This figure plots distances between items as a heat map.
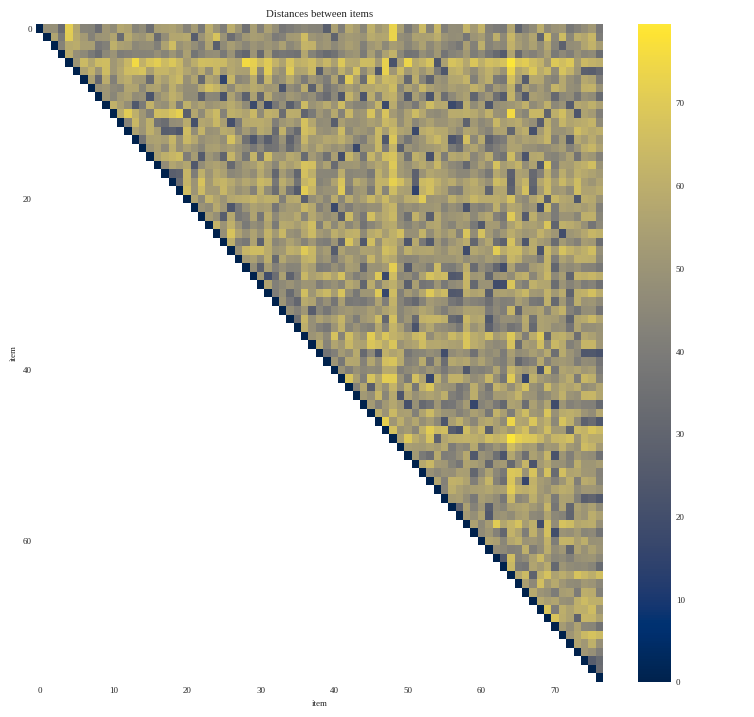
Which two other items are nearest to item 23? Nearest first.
60, 70
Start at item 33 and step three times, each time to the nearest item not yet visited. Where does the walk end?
65
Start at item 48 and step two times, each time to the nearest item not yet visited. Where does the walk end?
54
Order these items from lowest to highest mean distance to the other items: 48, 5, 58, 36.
58, 5, 36, 48
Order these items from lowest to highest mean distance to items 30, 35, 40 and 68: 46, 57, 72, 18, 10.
57, 72, 46, 18, 10
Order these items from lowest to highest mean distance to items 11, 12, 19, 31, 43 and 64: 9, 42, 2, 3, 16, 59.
9, 42, 3, 16, 2, 59
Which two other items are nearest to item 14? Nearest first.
43, 49
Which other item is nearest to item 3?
63
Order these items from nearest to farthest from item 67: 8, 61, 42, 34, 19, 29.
19, 34, 61, 29, 42, 8
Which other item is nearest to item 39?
0
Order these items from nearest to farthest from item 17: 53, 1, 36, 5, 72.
1, 72, 53, 5, 36
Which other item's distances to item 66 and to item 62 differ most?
41
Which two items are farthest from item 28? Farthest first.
4, 48
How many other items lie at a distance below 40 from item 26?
7
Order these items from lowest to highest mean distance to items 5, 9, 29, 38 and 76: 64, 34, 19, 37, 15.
34, 19, 15, 37, 64
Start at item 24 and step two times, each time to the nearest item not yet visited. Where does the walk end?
2
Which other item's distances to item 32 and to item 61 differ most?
27
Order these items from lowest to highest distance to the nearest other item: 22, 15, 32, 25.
25, 15, 22, 32
